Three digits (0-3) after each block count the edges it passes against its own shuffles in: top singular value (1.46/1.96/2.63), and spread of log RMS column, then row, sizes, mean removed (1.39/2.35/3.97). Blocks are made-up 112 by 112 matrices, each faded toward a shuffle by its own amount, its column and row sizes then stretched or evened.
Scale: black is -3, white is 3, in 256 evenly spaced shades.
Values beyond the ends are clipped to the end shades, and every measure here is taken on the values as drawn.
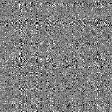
2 2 2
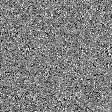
0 0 1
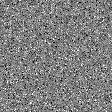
0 0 0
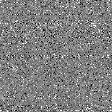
1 1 2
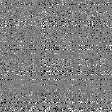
1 2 3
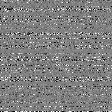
0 0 3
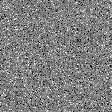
1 0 0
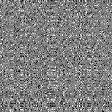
3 1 1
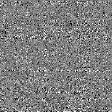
0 2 2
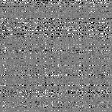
0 2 3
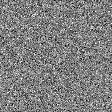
0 0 1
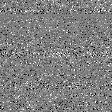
0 0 2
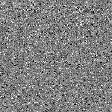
1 0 1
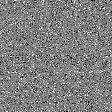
0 0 1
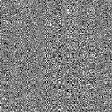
3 2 0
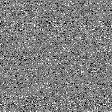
1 0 2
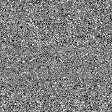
0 0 2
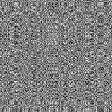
3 1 1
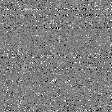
0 1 2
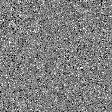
0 1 0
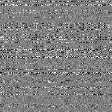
2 1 3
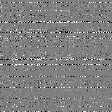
1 1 3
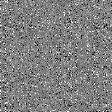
1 2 1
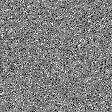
1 0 0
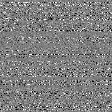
1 0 3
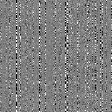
3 3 0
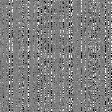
3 3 0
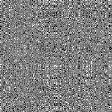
3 2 1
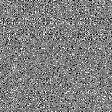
2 0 2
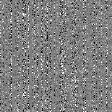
0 3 0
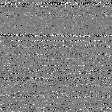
1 0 3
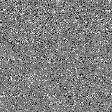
0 0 2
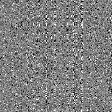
2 2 0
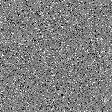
1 0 0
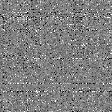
2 1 2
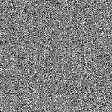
2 1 1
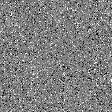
0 1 0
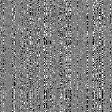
3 3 0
